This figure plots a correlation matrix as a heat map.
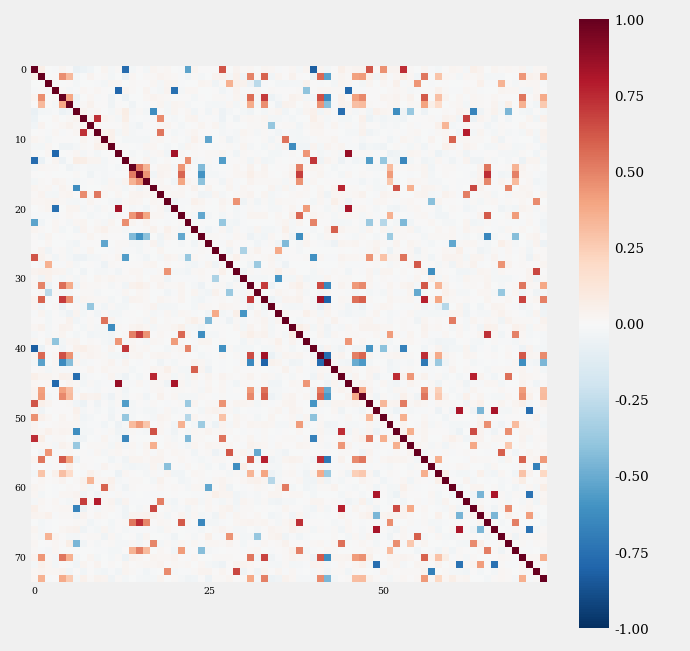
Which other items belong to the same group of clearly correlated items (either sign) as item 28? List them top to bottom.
2, 32, 55, 67
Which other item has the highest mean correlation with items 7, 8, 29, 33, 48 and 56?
41
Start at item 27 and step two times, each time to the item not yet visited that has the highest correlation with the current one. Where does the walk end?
53
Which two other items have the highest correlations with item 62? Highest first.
9, 7
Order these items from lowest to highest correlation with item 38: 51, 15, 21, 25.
25, 51, 21, 15
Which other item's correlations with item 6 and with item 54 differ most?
44
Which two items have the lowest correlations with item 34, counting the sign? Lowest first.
8, 59
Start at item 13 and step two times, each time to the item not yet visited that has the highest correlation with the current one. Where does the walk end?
22
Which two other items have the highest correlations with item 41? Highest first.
33, 56
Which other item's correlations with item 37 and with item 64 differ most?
11
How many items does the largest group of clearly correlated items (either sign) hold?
13
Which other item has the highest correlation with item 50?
0
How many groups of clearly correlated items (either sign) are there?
14
